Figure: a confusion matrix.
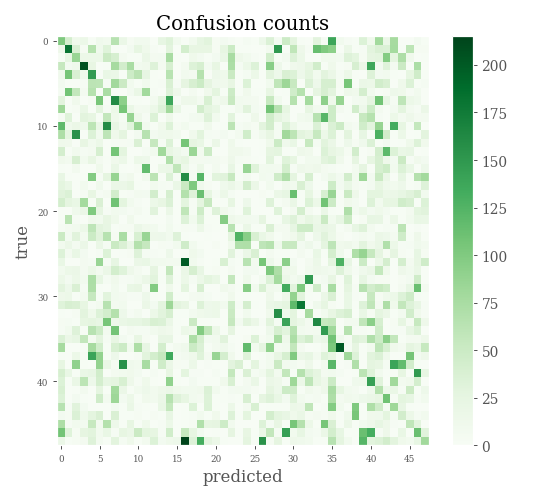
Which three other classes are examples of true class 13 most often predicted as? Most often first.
42, 7, 17
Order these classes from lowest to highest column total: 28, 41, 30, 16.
28, 16, 41, 30
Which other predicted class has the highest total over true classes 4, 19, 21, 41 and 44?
7
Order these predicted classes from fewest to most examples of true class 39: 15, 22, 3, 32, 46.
15, 3, 32, 22, 46
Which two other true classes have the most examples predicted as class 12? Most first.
29, 16
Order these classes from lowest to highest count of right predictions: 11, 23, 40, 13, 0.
11, 13, 0, 23, 40
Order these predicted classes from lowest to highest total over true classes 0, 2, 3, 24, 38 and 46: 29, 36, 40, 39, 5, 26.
36, 26, 5, 39, 29, 40
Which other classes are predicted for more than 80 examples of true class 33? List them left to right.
6, 29, 40
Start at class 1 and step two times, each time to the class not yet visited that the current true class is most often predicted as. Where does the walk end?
32
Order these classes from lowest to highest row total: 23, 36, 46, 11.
23, 11, 46, 36
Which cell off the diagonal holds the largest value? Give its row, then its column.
47, 16
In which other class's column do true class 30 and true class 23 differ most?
24
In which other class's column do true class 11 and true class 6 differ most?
41
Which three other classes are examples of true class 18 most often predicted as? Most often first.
30, 35, 16
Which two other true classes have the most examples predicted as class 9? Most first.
3, 4
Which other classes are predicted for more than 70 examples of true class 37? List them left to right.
4, 5, 14, 20, 30, 45
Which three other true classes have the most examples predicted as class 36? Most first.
26, 7, 10
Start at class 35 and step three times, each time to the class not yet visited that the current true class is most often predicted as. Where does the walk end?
14
